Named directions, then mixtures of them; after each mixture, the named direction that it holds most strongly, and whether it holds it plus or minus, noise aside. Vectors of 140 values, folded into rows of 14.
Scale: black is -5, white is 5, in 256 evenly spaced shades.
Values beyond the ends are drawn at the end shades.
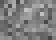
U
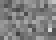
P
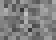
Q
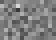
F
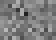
P, plus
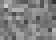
P, minus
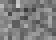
F, plus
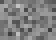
F, plus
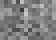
Q, plus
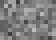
U, plus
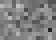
P, minus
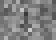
Q, minus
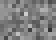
P, minus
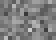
Q, minus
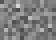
F, plus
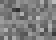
P, plus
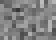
P, plus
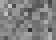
U, minus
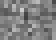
Q, minus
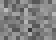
Q, plus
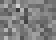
F, plus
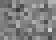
P, plus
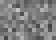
P, minus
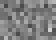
P, plus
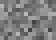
F, plus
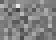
F, plus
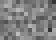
P, minus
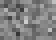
P, plus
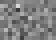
F, plus
